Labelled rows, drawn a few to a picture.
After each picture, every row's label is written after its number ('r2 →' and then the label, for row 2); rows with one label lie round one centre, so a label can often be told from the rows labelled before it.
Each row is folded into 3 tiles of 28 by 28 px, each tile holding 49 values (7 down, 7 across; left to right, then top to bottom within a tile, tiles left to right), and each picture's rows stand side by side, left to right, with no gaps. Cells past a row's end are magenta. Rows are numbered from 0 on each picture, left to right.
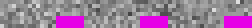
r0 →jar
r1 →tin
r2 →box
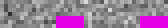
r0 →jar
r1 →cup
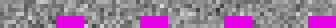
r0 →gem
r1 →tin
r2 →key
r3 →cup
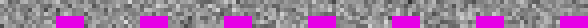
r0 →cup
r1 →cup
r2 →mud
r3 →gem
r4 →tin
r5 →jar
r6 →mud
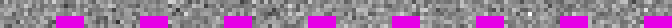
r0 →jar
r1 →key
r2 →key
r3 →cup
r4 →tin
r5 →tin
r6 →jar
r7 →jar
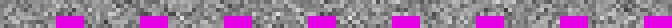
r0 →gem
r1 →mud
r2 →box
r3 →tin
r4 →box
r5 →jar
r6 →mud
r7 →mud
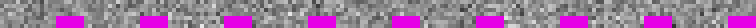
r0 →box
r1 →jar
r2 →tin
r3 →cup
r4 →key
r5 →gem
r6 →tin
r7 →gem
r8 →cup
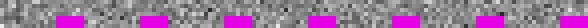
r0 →jar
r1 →tin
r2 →mud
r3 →gem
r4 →mud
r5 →gem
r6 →key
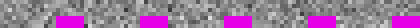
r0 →mud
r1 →cup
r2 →mud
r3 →key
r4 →tin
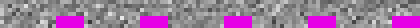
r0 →jar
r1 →jar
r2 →cup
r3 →key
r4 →key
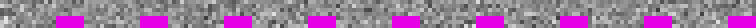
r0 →box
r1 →tin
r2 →cup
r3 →key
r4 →key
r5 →cup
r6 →key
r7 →box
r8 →jar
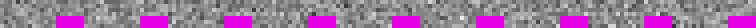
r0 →jar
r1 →box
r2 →box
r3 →gem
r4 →cup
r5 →mud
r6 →key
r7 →cup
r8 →cup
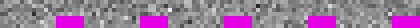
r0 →box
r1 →mud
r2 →key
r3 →gem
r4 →tin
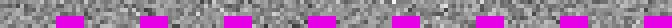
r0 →gem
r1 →gem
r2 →box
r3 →gem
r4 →cup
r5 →box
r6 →jar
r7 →cup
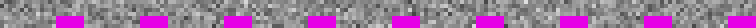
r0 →cup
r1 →jar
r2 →mud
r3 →tin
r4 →key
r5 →jar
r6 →cup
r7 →box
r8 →tin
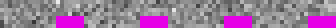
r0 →cup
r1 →key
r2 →gem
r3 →gem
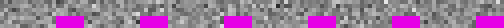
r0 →tin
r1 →jar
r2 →tin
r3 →tin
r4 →gem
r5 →jar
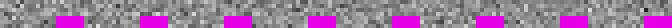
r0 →box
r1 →jar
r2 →tin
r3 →cup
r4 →gem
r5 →key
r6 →box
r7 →key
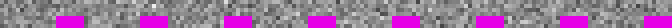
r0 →cup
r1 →gem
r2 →mud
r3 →cup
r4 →gem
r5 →mud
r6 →box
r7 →gem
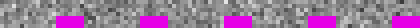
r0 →jar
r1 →box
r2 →cup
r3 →box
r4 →gem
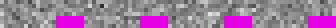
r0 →jar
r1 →box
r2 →jar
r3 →key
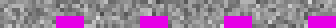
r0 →tin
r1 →tin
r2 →cup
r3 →cup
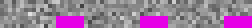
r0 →mud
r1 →jar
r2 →gem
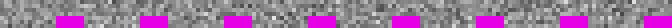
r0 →box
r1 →tin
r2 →mud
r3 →tin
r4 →cup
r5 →tin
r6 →key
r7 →box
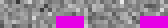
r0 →cup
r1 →jar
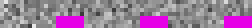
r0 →tin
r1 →jar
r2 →cup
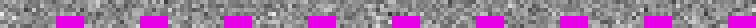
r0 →tin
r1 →jar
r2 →key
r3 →gem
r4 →mud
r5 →tin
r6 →box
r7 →key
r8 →box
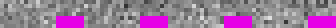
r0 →jar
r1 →jar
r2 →tin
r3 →key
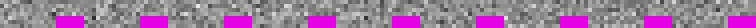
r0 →key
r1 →box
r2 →gem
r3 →gem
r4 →key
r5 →key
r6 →tin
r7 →key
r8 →cup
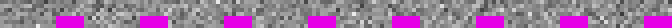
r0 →key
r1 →gem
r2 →jar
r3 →key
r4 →gem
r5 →box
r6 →jar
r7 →box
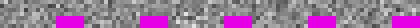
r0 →gem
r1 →gem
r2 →gem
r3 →gem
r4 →box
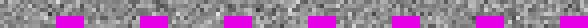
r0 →mud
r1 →mud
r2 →box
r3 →cup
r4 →tin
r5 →gem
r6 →box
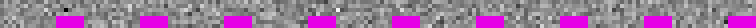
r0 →box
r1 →mud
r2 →box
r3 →key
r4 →key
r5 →key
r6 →mud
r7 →box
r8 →jar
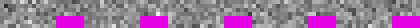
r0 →tin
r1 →mud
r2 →tin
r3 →tin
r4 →tin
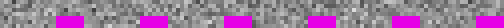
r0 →gem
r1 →key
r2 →mud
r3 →mud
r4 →mud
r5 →cup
